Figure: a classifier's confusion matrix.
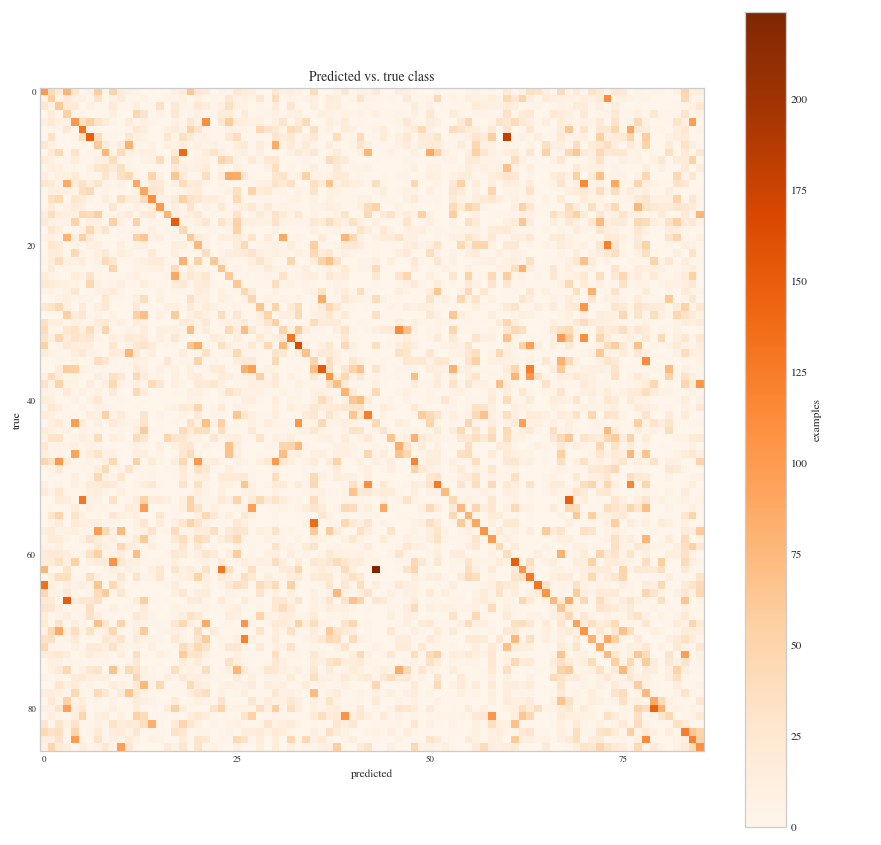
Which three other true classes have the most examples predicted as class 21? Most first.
4, 69, 43
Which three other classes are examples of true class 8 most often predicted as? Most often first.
18, 50, 42
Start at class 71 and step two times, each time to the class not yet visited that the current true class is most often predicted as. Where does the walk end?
51
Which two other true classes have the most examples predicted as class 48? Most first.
45, 37
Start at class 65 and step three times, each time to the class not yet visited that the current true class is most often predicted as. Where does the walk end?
10
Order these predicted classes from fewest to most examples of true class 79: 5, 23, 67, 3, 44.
44, 5, 23, 3, 67
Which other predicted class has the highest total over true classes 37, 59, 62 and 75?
43
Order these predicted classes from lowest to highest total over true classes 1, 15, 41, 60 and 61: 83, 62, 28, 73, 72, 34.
34, 28, 72, 62, 83, 73
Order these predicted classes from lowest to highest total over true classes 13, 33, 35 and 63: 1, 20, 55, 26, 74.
1, 26, 55, 74, 20
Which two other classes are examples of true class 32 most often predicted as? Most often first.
70, 67
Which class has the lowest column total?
52
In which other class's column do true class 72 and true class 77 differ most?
13
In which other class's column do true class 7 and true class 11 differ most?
24
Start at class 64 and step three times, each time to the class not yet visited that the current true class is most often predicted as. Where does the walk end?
12
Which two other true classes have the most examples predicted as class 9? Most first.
61, 75
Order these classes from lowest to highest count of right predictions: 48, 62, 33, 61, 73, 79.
73, 79, 62, 48, 61, 33
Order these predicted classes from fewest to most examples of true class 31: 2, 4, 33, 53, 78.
2, 78, 4, 53, 33
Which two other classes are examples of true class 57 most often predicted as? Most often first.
7, 10
